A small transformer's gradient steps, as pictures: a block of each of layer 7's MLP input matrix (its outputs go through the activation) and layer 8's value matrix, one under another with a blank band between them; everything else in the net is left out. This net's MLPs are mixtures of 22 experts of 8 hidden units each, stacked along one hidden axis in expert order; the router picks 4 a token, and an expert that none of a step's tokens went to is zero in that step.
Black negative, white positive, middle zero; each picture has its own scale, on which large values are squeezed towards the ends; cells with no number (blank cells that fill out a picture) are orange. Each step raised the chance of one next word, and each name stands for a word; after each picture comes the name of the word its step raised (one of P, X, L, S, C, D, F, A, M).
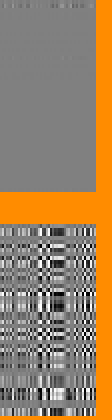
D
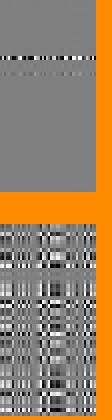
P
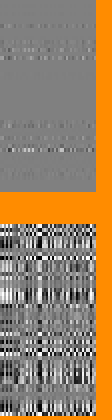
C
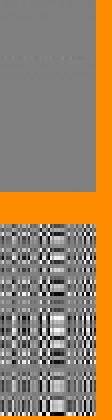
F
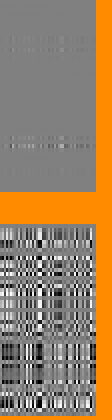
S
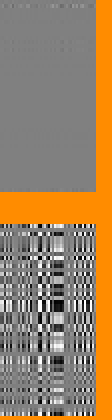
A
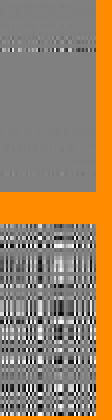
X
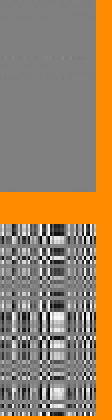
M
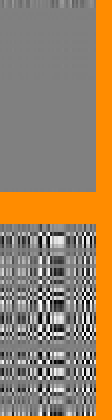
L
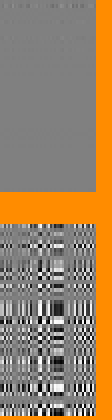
X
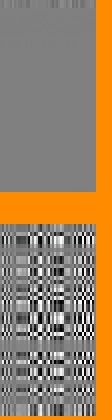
L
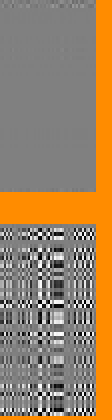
P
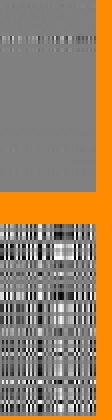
C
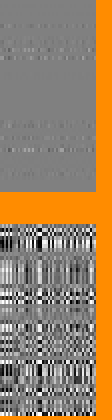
L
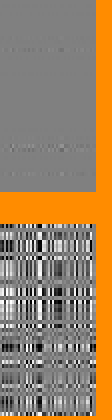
A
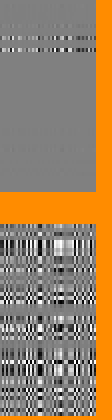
L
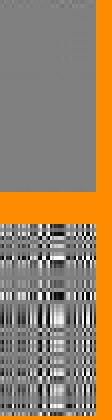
C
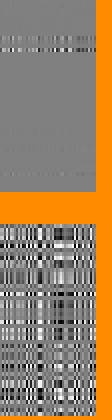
D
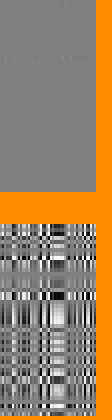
C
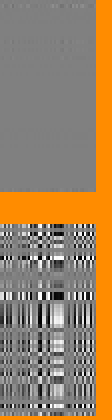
C
